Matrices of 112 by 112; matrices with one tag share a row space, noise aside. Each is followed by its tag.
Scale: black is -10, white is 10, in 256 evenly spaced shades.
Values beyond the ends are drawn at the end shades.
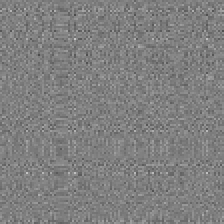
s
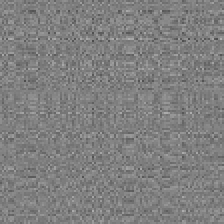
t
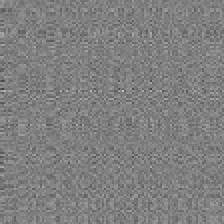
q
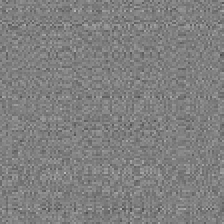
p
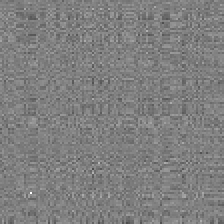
t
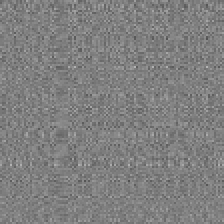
s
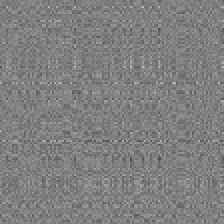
p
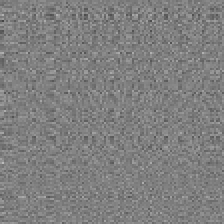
q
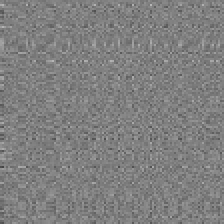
q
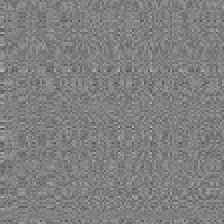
q
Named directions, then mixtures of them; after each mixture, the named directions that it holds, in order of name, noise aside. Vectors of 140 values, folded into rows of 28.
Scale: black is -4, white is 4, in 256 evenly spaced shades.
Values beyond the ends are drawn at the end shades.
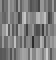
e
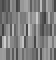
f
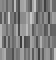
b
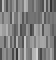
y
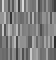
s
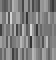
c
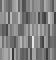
c, e.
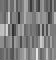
b, e, y.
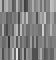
c, f, y.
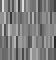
s.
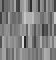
b, e, f.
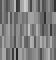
b, f, y.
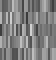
c.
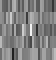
b, c.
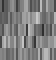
e, f.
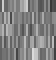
s, y.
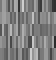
b, c, s.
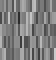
b.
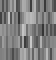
b, e, f.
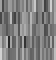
b, s, y.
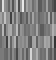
s.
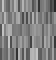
c, s, y.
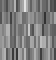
b, f, y.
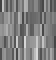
y.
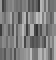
c, e, y.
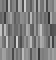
b, s, y.
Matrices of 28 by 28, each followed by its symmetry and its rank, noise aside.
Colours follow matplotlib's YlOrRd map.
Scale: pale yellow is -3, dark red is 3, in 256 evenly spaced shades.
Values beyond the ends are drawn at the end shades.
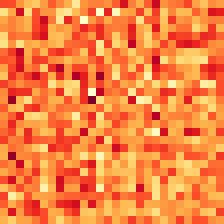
no symmetry, rank eight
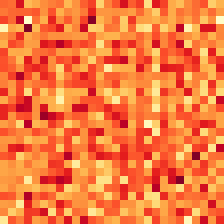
no symmetry, rank eight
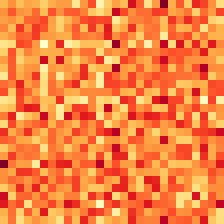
symmetric, rank six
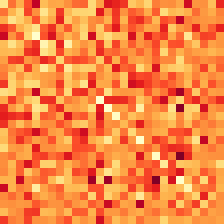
symmetric, rank six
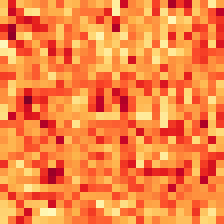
no symmetry, rank eight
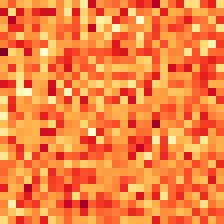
no symmetry, rank eight
